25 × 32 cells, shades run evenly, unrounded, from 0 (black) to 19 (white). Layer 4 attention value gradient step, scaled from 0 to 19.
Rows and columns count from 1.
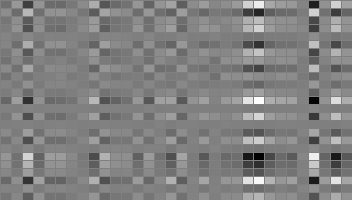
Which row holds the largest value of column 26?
13
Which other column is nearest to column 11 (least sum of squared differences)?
1
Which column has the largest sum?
24
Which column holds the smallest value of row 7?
29
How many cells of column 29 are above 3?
22
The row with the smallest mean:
20
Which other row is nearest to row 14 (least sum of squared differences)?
16
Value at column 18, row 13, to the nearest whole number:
11
